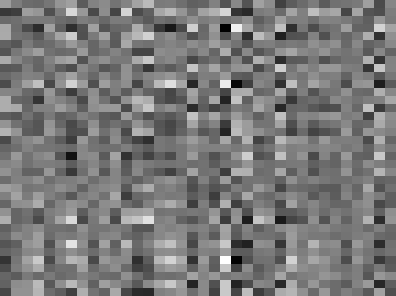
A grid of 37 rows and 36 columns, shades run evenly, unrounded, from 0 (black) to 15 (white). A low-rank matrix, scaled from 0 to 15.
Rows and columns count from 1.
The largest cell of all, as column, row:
21, 33
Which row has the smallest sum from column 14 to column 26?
14
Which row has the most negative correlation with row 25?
6
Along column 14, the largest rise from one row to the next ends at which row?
8
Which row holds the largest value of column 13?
28
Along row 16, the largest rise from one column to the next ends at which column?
22
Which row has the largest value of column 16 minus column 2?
2
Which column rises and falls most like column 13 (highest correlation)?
1
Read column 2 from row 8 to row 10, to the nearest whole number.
8 5 7
